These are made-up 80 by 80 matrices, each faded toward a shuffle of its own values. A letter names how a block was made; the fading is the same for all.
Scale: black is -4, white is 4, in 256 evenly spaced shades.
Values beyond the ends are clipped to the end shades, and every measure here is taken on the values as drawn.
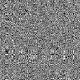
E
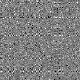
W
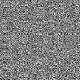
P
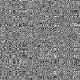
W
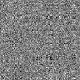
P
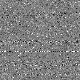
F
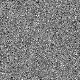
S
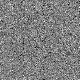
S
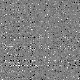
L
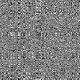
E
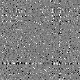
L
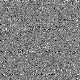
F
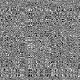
E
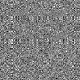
E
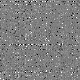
L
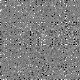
L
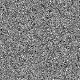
S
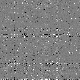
L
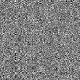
P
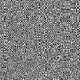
E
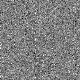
S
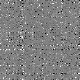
L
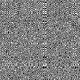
E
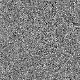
S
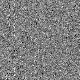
S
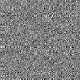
E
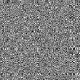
E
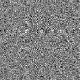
P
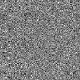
P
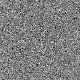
S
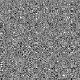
P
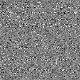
F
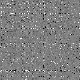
L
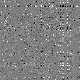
L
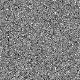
S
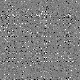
L
